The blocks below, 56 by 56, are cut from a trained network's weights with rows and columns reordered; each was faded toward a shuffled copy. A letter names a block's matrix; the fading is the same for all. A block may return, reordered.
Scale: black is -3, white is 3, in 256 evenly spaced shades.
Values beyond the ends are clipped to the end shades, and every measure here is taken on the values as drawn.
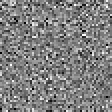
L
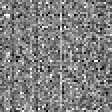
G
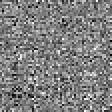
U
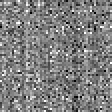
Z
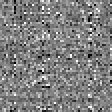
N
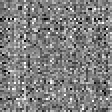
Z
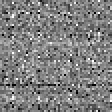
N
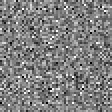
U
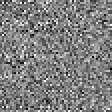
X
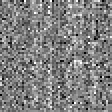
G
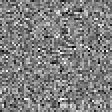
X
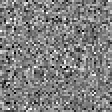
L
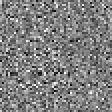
U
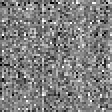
Z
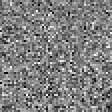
L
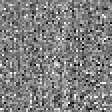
Z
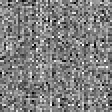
G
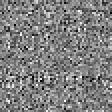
U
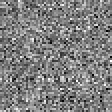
X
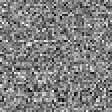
X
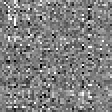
N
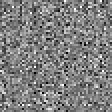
L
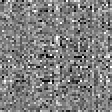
Z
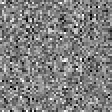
L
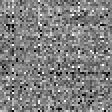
N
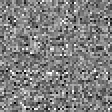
U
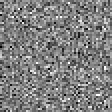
X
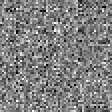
U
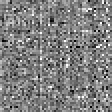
Z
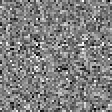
U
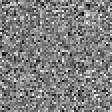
U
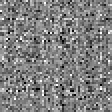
Z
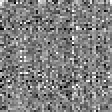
Z
